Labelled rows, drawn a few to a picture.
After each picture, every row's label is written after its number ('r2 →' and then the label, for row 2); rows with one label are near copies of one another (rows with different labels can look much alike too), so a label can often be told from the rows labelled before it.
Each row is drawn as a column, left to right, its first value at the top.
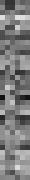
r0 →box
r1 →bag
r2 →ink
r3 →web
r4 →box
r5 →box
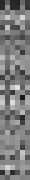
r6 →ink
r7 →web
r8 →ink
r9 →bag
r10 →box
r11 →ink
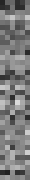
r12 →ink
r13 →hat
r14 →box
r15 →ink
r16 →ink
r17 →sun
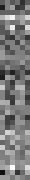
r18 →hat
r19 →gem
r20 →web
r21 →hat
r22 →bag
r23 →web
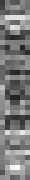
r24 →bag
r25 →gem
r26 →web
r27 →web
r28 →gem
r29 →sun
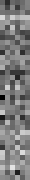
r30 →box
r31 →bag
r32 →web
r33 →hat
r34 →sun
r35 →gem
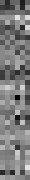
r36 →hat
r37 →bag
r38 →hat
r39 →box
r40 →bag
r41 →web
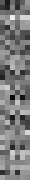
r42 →hat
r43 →bag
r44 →box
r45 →ink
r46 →box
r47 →gem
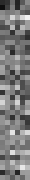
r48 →ink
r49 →bag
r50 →sun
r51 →ink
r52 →web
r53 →gem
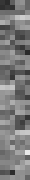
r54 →bag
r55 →bag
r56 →hat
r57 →gem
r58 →gem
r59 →sun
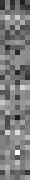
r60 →ink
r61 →gem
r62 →bag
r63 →sun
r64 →bag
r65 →hat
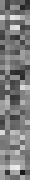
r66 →gem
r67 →ink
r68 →web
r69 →web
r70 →hat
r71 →bag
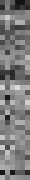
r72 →hat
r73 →box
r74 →hat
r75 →bag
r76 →bag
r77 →ink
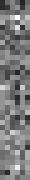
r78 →bag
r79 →hat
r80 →gem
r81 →web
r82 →bag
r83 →box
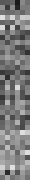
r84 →web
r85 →hat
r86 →web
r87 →bag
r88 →gem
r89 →sun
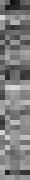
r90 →gem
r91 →hat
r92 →bag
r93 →bag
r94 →hat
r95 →hat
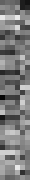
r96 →box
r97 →sun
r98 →sun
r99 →web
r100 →ink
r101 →bag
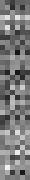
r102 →gem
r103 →web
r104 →ink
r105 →sun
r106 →hat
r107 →sun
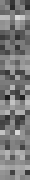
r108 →gem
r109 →box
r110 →ink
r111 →gem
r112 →box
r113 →ink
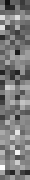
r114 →web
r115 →bag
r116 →hat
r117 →sun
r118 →ink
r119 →hat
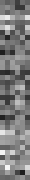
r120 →sun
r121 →web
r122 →sun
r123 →ink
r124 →hat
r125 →web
